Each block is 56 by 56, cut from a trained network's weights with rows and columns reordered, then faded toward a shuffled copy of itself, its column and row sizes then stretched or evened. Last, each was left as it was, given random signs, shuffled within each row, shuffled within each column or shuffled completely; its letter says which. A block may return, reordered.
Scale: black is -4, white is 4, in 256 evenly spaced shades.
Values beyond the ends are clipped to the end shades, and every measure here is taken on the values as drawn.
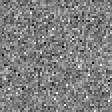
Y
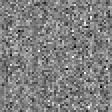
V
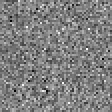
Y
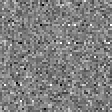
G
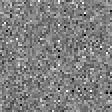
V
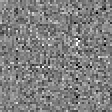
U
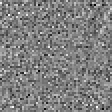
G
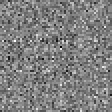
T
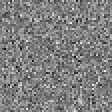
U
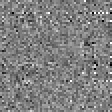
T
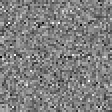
G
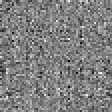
U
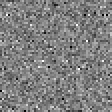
G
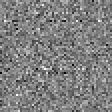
T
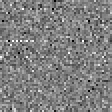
G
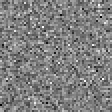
Y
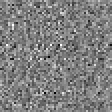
U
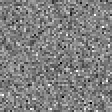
Y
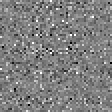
U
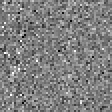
V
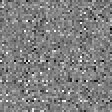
U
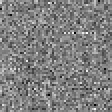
U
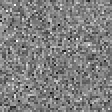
Y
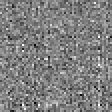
U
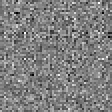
U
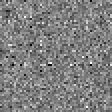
T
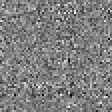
T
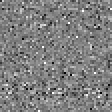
G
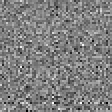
U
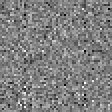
U
